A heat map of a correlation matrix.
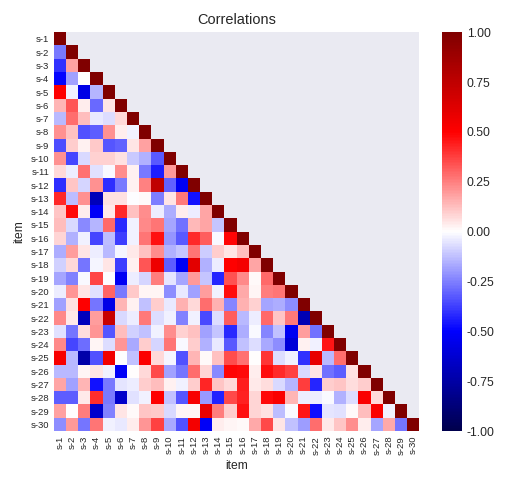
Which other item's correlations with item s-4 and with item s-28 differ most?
s-16
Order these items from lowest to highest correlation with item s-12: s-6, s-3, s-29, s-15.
s-6, s-3, s-29, s-15
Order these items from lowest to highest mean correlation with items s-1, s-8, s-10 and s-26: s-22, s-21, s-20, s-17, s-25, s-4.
s-4, s-21, s-17, s-20, s-22, s-25
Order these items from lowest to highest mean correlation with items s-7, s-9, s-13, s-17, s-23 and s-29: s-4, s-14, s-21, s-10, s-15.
s-4, s-10, s-15, s-14, s-21
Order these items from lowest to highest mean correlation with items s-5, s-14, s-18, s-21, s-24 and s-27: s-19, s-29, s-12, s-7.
s-19, s-7, s-12, s-29
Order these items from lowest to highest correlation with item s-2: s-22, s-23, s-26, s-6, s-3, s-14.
s-23, s-26, s-22, s-3, s-6, s-14
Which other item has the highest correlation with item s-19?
s-28
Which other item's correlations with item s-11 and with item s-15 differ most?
s-18
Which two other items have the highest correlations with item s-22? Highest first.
s-5, s-25
